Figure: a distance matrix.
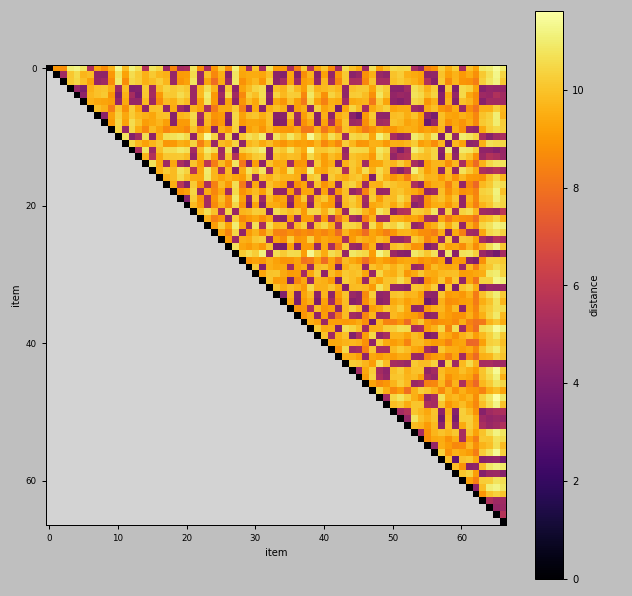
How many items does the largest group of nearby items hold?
21
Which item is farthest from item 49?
65
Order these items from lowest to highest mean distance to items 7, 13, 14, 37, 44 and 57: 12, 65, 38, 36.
36, 12, 65, 38
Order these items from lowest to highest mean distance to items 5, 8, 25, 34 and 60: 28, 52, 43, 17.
52, 43, 17, 28
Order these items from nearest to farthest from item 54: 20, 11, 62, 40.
20, 62, 11, 40
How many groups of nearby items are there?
5
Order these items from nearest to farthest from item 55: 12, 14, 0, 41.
41, 0, 14, 12
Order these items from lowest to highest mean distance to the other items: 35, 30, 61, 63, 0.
63, 35, 0, 61, 30
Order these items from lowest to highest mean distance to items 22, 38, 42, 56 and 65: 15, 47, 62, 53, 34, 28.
34, 53, 62, 28, 15, 47
